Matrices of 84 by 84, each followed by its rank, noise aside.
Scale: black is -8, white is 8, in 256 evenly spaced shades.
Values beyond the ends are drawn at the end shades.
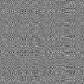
three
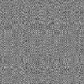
five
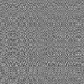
four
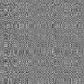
three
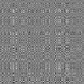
three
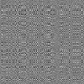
two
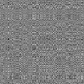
five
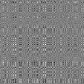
two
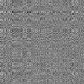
four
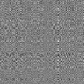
five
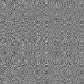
five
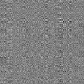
five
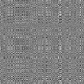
three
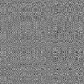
four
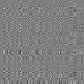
three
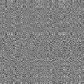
five
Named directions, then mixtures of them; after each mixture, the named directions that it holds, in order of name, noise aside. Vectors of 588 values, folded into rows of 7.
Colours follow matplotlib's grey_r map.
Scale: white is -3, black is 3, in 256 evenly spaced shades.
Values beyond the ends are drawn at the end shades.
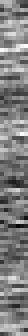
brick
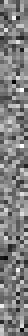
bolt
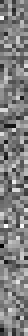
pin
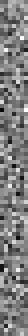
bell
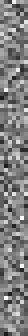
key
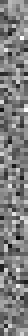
bell.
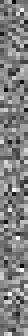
key, pin.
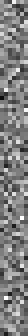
key.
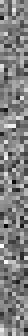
pin.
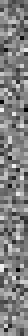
bell.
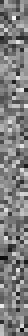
bolt.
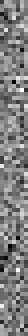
bell, bolt.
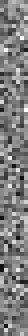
bell.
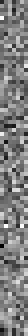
pin.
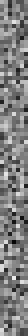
bell, pin.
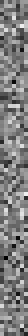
bolt, key.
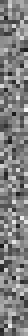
bell, pin.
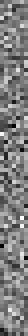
key, pin.
